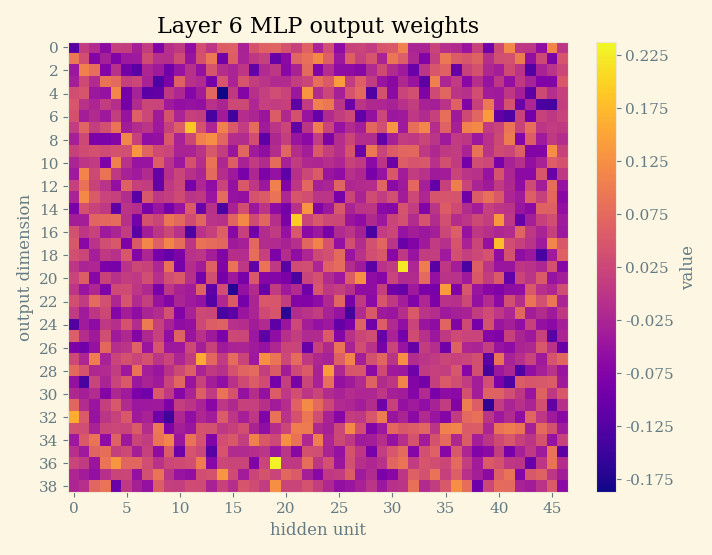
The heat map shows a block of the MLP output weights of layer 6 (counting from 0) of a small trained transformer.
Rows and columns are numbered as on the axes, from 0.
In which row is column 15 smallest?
21
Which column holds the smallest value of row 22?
13
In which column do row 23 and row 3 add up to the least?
20
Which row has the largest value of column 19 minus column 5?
36
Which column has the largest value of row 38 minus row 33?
19
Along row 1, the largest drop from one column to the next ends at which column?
14
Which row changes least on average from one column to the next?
30
